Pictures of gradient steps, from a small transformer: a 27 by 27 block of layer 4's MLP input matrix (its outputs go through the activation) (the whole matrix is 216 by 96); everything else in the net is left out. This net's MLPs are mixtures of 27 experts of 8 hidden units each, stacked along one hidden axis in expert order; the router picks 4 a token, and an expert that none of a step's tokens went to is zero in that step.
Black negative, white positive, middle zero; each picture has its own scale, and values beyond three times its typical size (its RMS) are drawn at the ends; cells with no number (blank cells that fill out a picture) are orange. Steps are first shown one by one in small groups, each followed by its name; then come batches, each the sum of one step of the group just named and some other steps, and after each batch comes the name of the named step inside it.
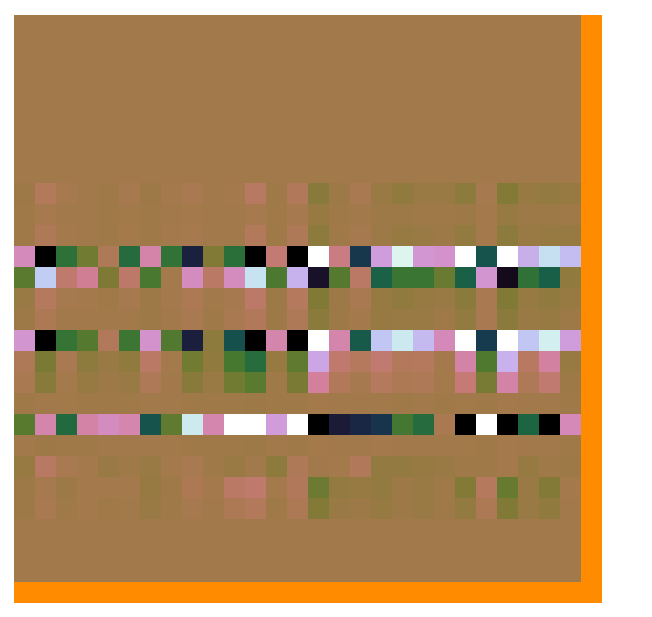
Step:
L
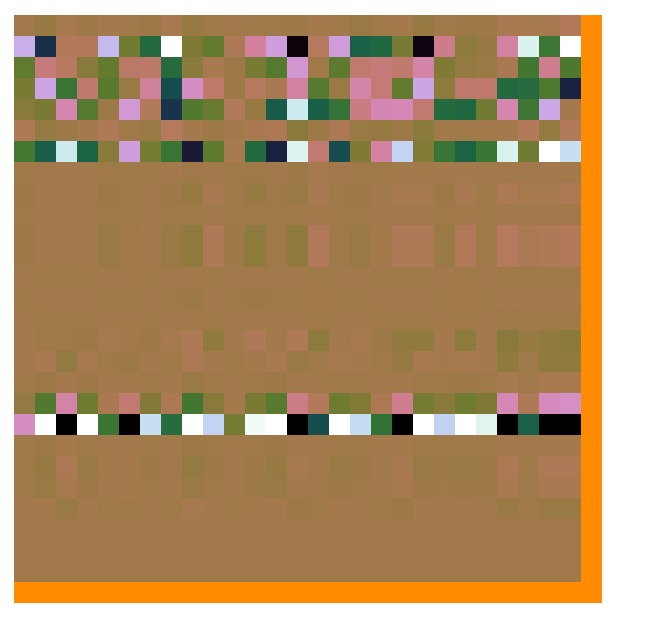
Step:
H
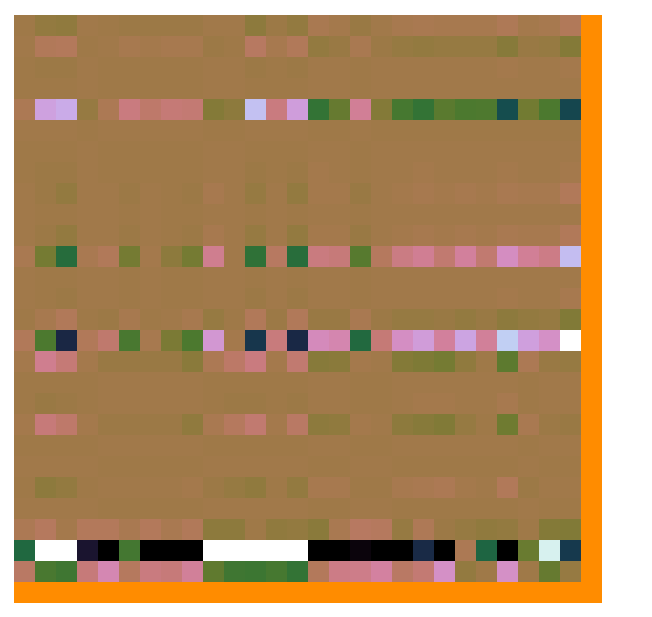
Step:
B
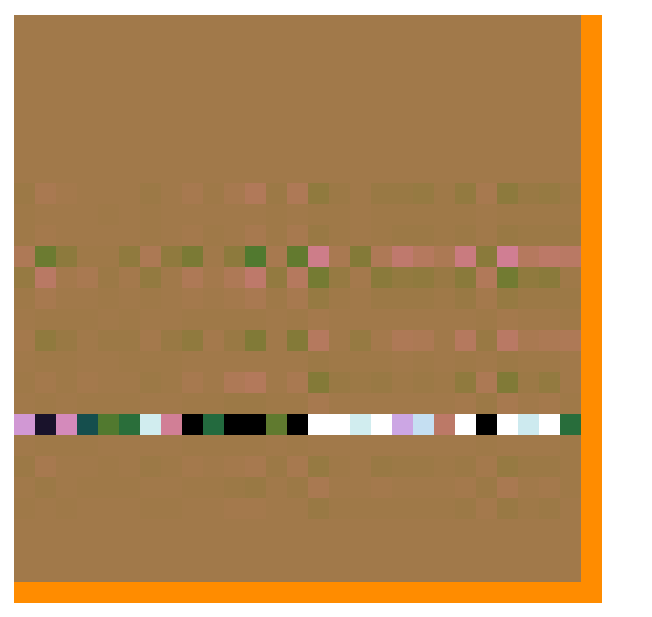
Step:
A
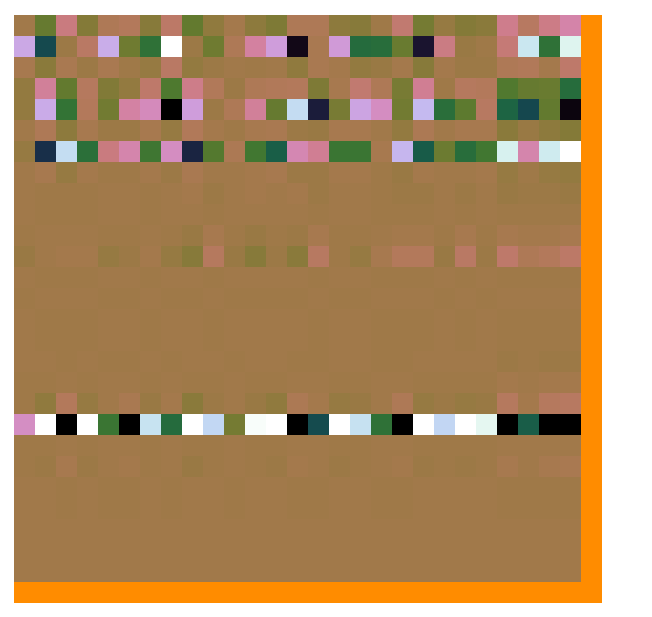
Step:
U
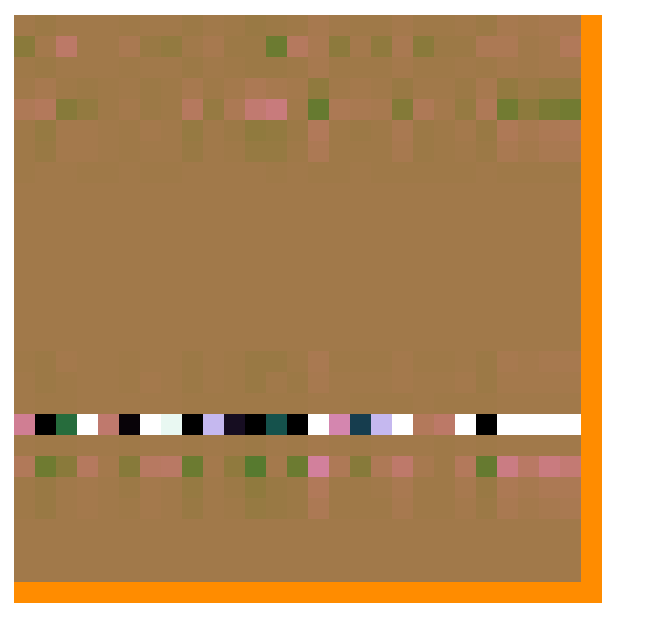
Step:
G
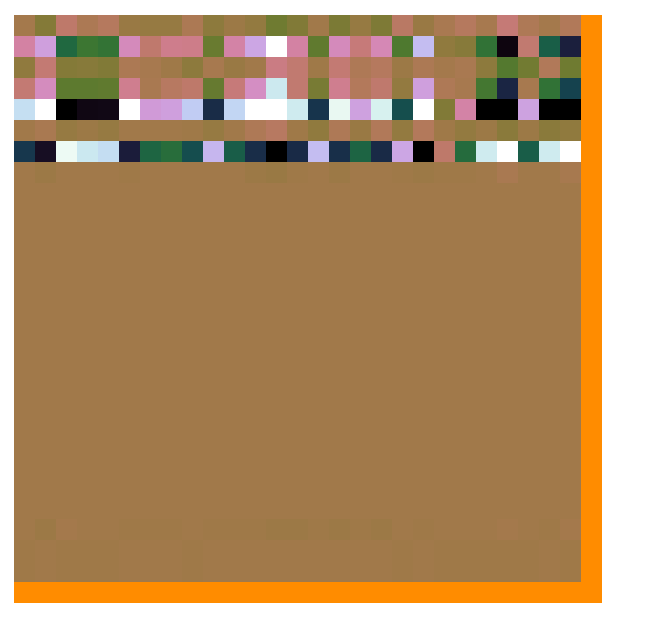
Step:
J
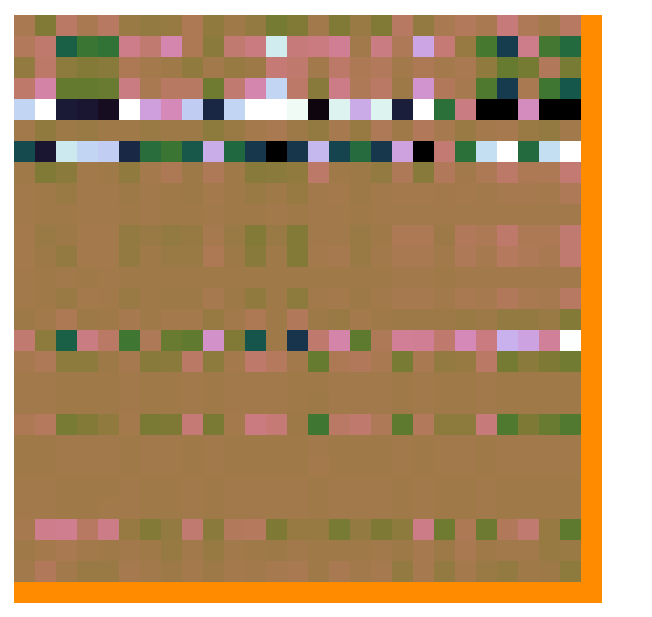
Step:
J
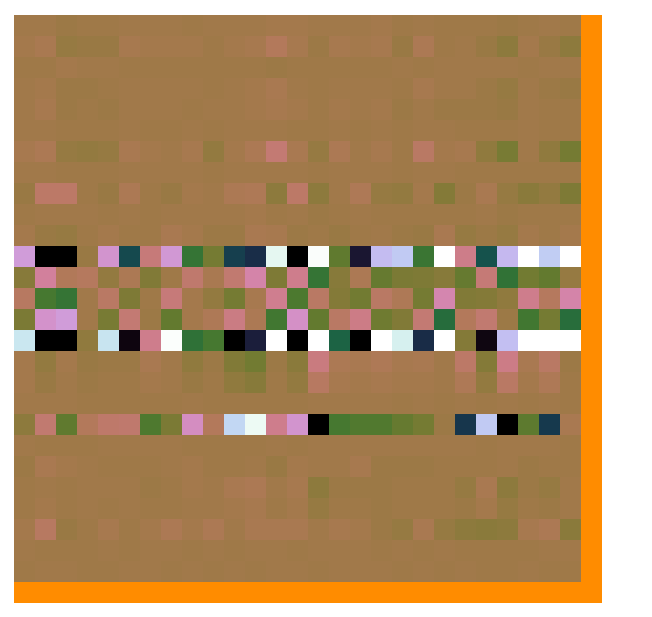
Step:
L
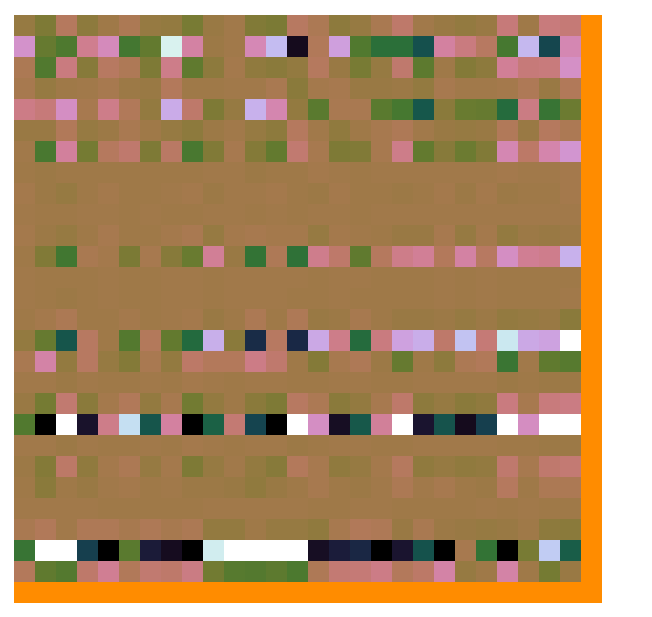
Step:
B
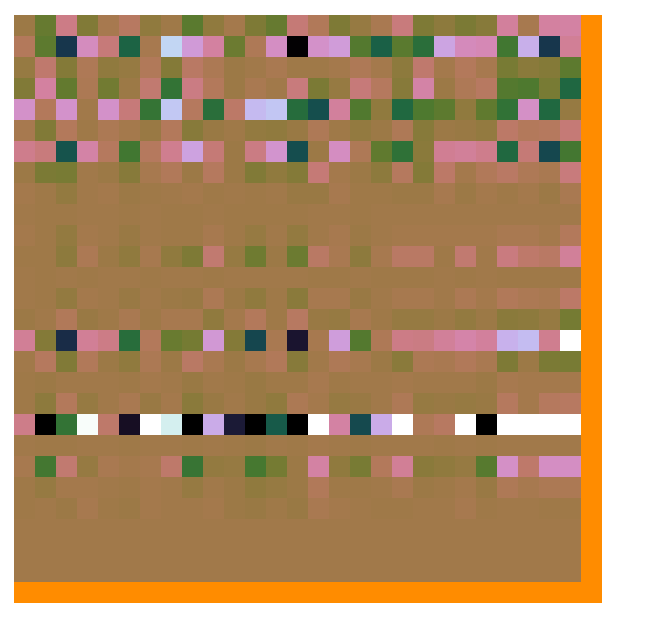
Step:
G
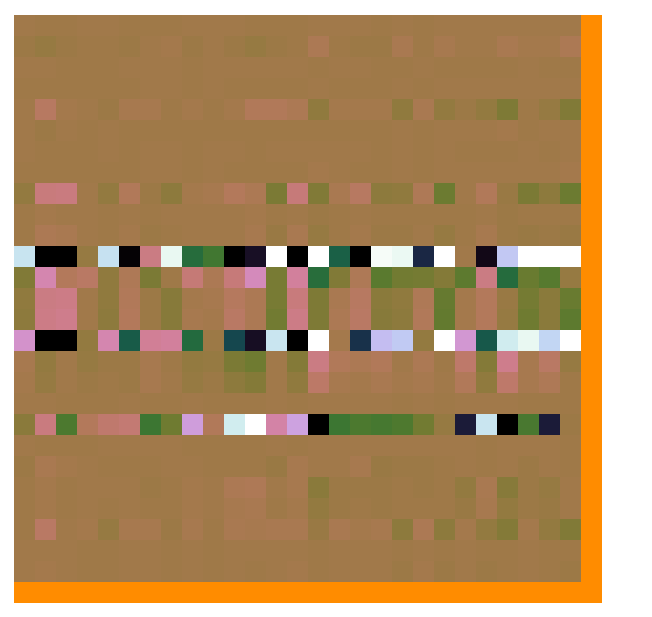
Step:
L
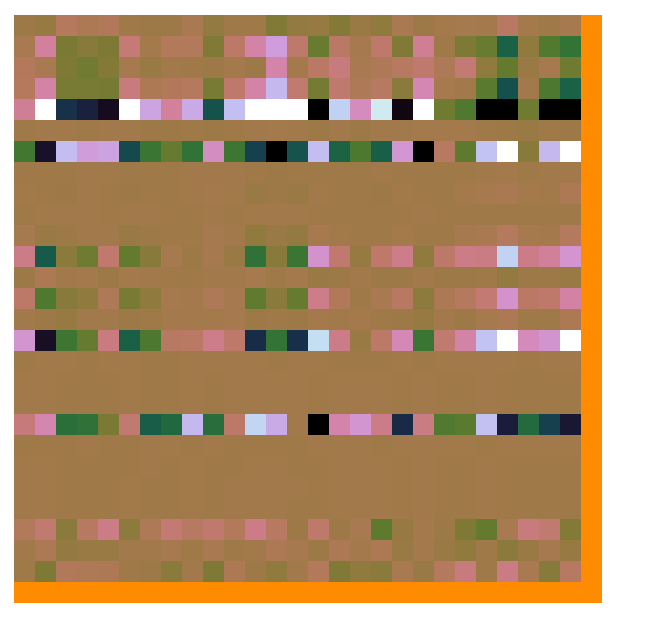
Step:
J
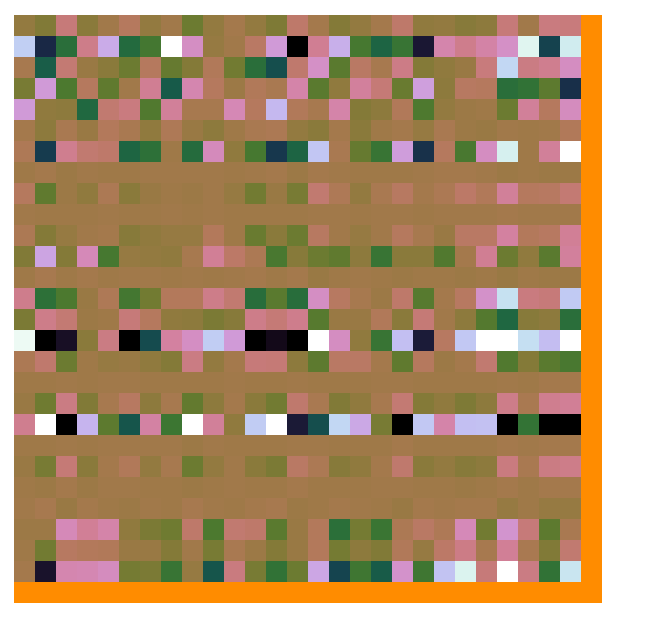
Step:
H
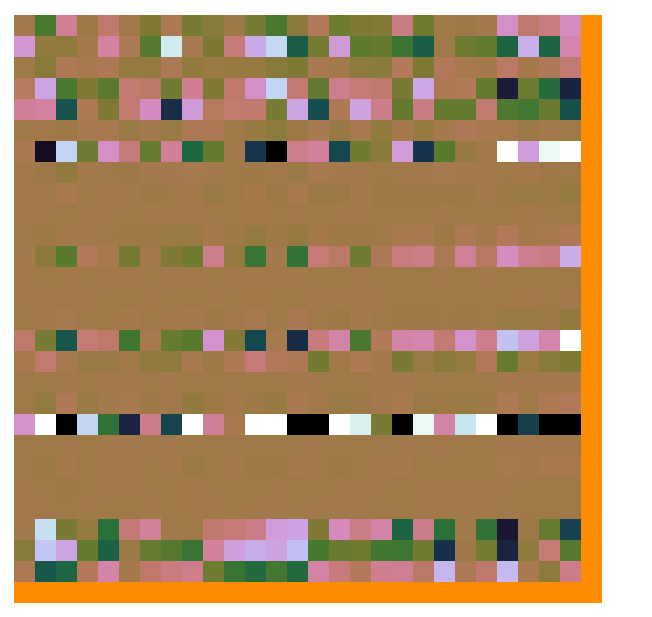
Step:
U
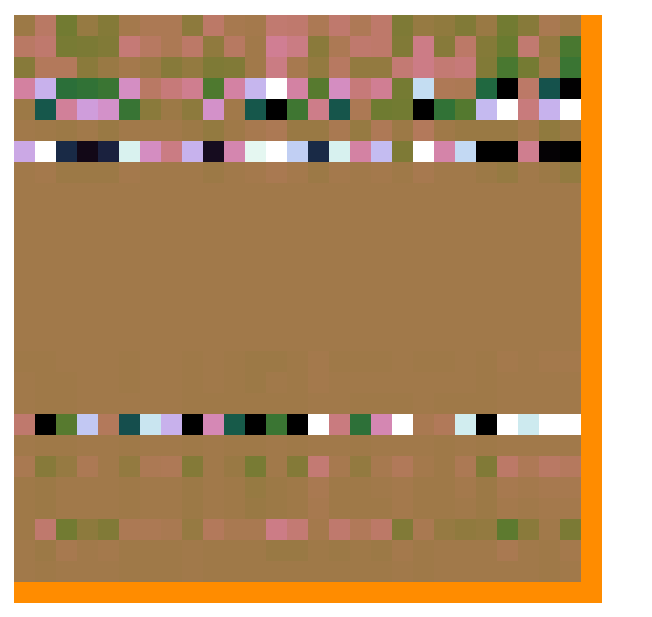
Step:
G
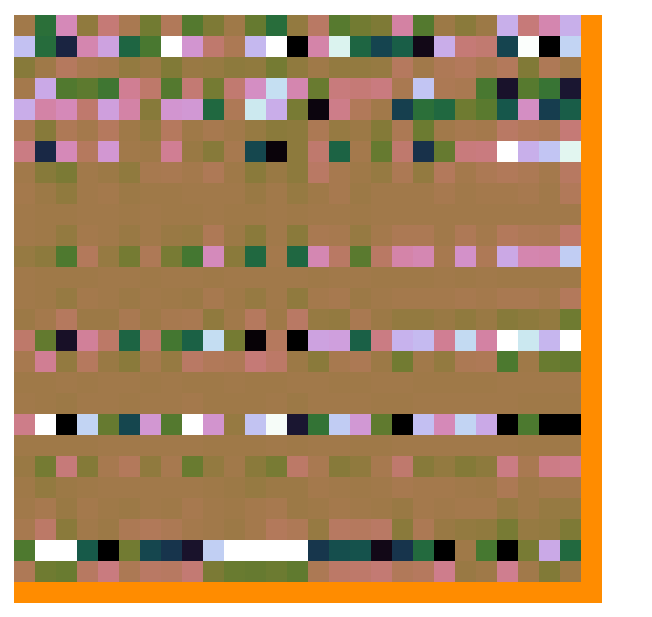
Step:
B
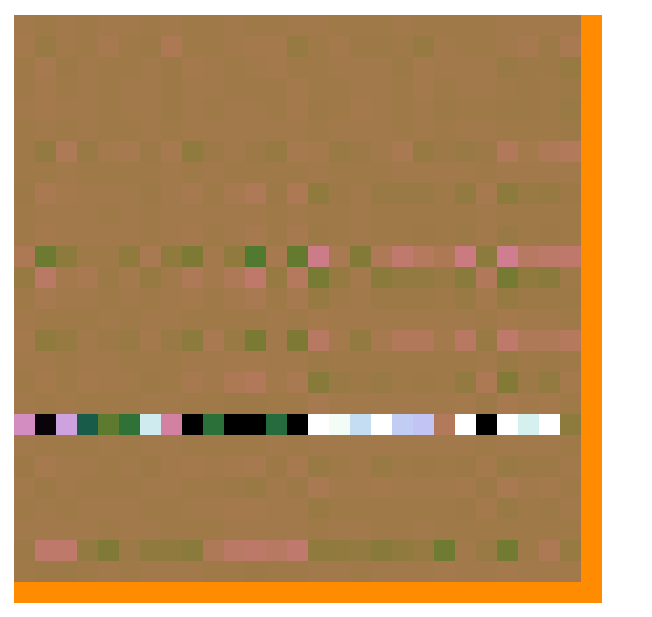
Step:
A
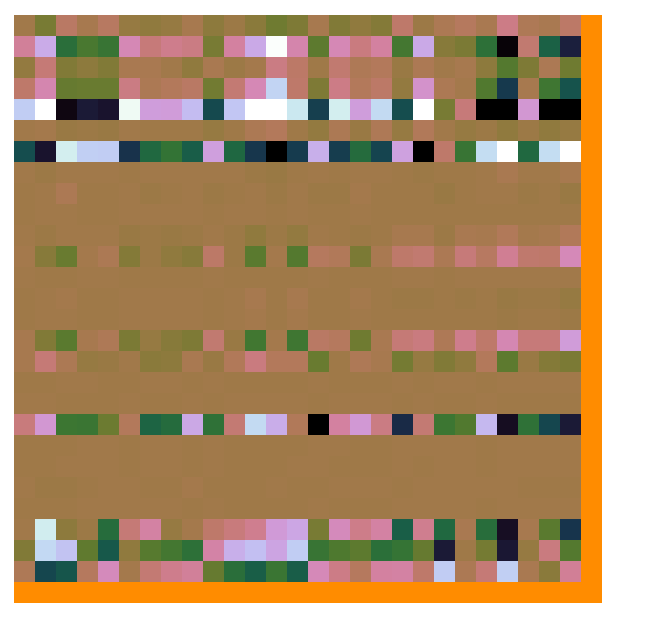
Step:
J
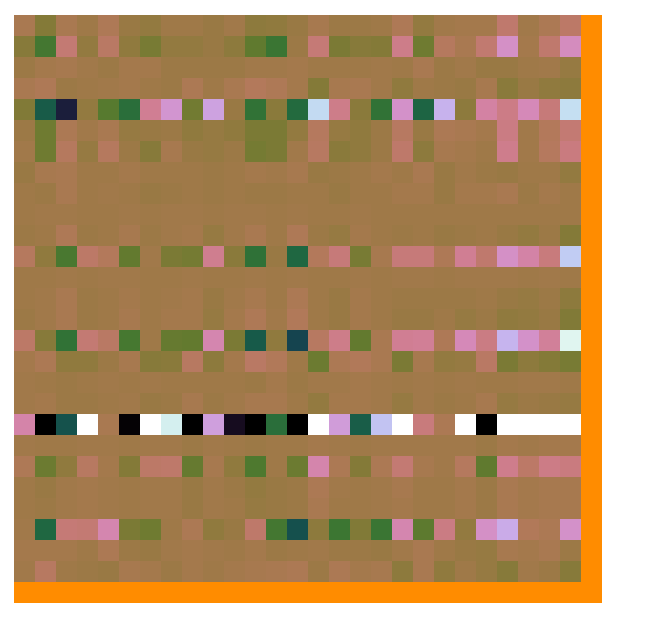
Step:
G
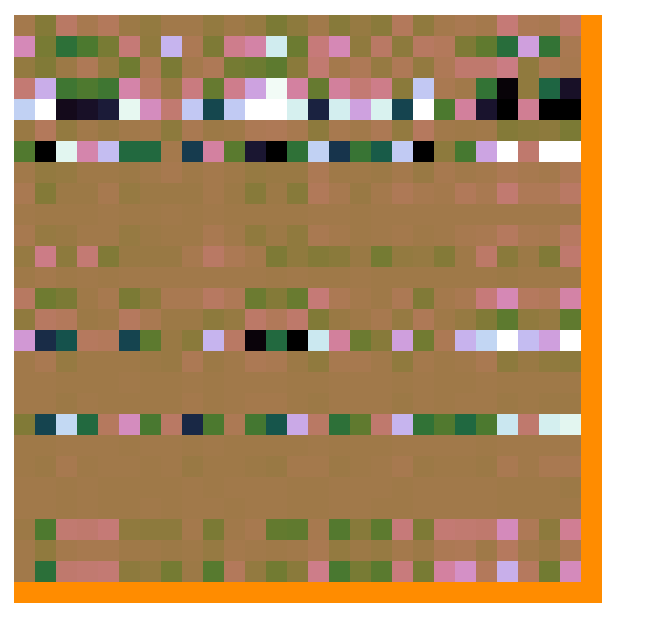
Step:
J
